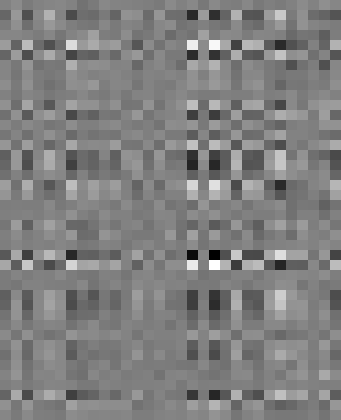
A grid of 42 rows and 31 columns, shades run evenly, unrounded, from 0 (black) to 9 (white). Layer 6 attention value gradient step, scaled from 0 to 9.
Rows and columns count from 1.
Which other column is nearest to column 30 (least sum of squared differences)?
27
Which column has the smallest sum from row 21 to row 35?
20
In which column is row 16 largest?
26
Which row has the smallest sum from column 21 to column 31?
7
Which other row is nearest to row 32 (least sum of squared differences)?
23
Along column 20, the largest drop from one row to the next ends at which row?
6
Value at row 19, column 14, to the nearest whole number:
5
